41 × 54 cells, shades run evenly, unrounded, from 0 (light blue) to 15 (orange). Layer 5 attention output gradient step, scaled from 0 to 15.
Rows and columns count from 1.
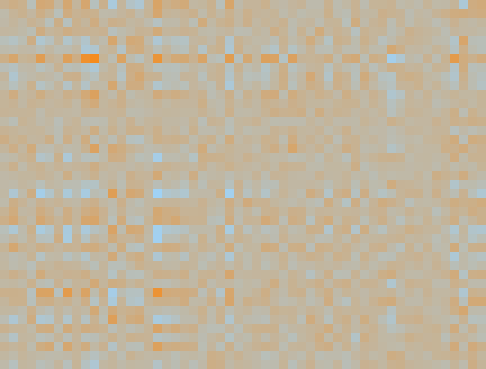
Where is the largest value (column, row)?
11, 7
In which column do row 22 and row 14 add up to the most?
13
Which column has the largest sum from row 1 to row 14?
52
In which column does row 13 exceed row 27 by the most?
18
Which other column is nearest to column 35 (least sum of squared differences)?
41
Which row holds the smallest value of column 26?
22
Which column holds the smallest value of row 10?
26
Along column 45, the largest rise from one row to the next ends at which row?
8
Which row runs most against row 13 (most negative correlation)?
6
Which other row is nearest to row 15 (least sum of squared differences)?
20
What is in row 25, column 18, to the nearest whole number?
9
